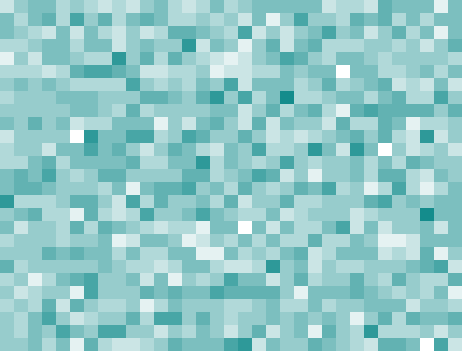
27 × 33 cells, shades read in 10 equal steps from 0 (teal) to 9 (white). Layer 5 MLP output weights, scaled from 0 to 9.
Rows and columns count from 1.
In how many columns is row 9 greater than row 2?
13
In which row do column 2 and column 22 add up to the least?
15
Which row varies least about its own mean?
24
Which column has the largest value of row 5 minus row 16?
1
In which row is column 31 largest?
27
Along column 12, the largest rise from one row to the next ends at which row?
26
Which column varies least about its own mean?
2
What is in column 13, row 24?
4
